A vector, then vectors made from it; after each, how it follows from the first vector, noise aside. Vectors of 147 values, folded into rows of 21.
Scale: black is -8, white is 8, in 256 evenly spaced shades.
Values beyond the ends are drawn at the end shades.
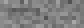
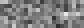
wrapped around, negated, scaled up.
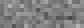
reversed.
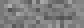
reversed.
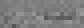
reversed, partly zeroed.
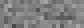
reversed.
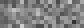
negated, scaled up.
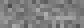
reversed, negated.
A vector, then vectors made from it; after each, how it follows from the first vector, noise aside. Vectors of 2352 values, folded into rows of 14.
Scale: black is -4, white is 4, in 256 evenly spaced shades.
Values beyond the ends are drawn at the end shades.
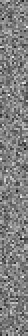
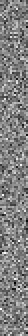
reversed.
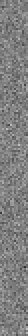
wrapped around, negated, shrunk.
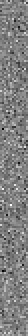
wrapped around, negated, partly zeroed.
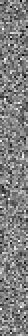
reversed.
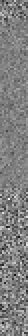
wrapped around, negated, partly zeroed.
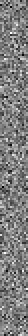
reversed.
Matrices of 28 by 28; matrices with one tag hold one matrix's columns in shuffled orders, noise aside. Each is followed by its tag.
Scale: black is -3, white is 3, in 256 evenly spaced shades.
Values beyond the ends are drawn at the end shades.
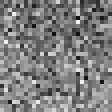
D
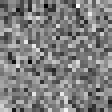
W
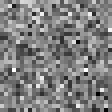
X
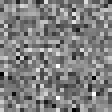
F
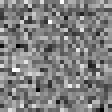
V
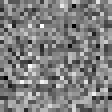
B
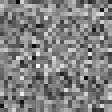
F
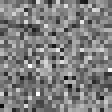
F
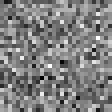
F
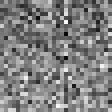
D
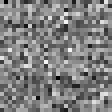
F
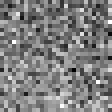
D
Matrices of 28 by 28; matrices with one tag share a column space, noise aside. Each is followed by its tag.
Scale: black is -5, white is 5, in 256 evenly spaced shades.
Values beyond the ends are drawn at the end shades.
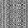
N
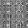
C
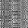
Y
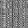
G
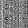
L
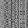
Y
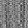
C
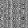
L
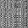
G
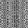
Y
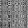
C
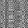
Y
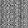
N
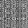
L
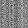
N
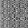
L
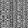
Y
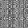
L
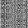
N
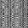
G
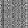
N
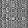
L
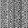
Y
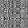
L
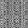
Y
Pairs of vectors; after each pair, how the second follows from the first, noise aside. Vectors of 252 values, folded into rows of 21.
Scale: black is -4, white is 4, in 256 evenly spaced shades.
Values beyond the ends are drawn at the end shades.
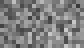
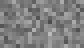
shrunk.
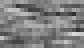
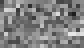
sign-scrambled.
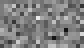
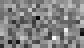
sign-scrambled.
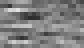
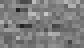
negated, partly zeroed.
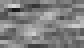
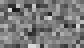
sign-scrambled.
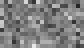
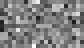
sign-scrambled.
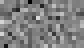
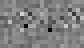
wrapped around, partly zeroed.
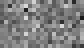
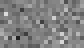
wrapped around, partly zeroed.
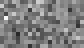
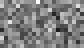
shuffled.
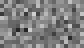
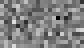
reversed.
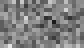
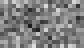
reversed.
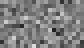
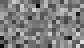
shuffled.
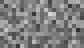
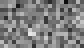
reversed.
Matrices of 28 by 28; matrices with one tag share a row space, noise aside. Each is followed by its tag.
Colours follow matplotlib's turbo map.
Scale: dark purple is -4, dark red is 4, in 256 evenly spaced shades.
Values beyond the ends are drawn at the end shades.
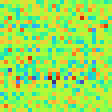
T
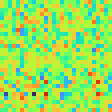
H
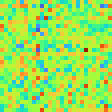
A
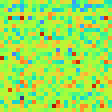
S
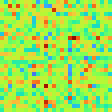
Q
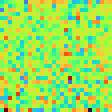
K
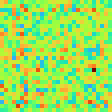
H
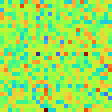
A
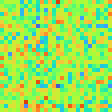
A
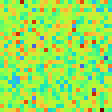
S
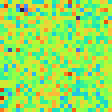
K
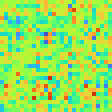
Q
